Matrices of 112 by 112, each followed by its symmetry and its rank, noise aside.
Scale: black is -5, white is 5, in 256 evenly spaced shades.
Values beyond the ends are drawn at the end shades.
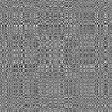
no symmetry, rank three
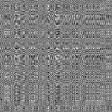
no symmetry, rank three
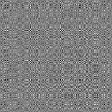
symmetric, rank three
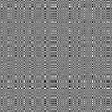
no symmetry, rank one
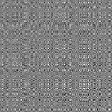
symmetric, rank three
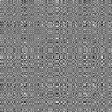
symmetric, rank three
